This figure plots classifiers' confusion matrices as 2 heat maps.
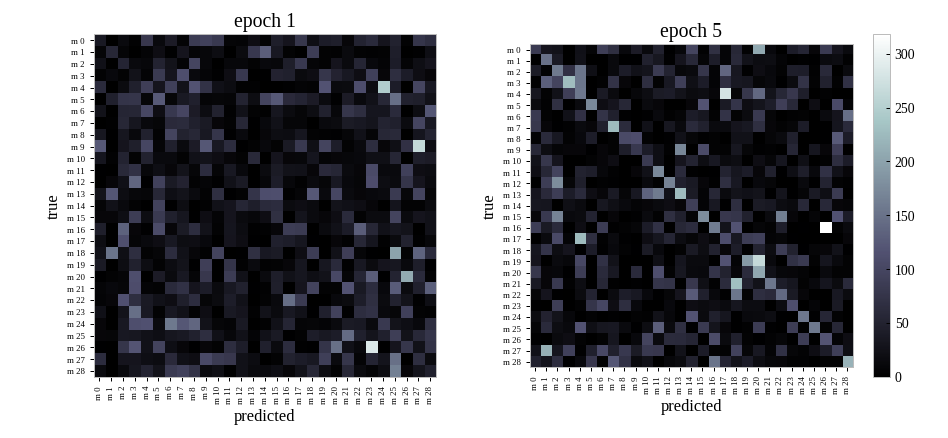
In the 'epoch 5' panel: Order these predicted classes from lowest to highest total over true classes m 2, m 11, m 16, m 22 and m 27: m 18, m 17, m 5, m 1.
m 5, m 17, m 1, m 18
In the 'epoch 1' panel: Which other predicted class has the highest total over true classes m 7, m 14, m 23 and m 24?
m 3
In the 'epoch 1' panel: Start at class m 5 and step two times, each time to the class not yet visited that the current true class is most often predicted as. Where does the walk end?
m 21
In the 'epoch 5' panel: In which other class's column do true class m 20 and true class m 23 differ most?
m 11
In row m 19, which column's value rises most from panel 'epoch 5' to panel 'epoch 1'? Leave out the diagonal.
m 9
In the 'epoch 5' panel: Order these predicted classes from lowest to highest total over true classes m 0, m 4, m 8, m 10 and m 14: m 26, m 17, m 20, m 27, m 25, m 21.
m 25, m 21, m 26, m 27, m 17, m 20
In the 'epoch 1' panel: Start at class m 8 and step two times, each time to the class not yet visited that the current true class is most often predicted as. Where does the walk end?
m 28
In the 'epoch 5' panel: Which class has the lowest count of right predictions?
m 18
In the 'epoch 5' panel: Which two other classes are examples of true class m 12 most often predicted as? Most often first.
m 2, m 1
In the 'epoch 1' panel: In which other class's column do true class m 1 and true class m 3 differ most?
m 14
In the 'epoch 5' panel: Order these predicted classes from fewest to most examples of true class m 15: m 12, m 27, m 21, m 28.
m 21, m 28, m 12, m 27
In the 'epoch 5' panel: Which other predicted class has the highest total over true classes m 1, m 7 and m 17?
m 4
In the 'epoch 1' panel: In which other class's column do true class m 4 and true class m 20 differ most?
m 24
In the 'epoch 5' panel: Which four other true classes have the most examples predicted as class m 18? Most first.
m 21, m 22, m 16, m 27
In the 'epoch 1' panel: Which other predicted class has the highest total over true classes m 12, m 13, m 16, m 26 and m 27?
m 23
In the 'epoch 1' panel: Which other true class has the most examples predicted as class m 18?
m 13
